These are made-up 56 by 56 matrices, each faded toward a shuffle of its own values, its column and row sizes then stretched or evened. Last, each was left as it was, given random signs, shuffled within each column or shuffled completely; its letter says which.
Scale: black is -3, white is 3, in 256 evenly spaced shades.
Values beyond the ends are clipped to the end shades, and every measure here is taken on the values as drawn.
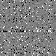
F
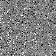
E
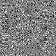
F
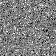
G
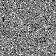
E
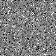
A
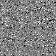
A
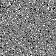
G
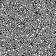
G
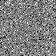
G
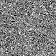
G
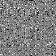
F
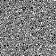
A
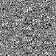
F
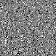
F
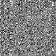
F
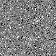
A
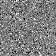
A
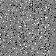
E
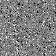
E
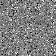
E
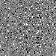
F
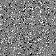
A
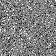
G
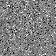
G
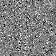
E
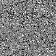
A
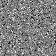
G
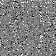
A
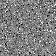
E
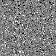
E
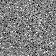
G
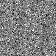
G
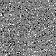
F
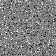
G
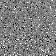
A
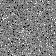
G
